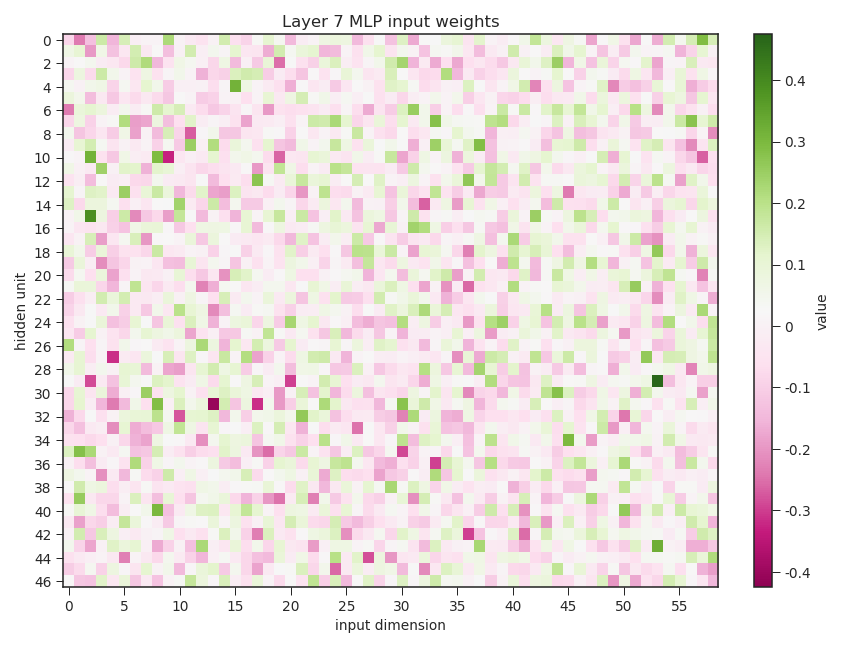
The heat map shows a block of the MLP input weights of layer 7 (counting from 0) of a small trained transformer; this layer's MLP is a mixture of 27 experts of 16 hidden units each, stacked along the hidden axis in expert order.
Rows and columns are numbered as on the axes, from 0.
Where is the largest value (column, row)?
53, 29
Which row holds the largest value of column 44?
30
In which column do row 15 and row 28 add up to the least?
9
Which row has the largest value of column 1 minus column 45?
35
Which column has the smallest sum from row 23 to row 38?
4
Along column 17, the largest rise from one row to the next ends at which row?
12
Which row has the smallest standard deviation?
5
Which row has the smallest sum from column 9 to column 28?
39
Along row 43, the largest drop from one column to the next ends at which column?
54
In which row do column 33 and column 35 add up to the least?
2
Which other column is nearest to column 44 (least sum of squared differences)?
7
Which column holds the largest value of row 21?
51
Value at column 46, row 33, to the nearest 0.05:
-0.05
